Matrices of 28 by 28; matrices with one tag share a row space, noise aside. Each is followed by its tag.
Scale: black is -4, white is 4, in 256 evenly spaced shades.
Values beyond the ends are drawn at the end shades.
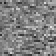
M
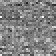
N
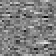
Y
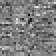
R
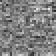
R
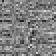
R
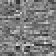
Y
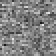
N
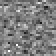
M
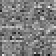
N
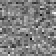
N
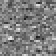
M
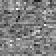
M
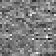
R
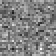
N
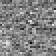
R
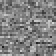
R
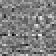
N
